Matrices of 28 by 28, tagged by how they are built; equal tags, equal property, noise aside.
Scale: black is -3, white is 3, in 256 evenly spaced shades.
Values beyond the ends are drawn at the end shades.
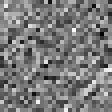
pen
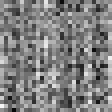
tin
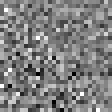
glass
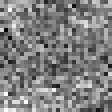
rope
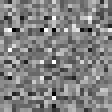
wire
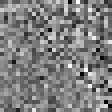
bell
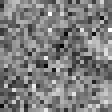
rope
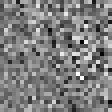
bell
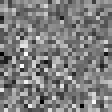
glass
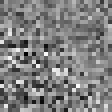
glass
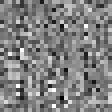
wire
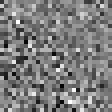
glass
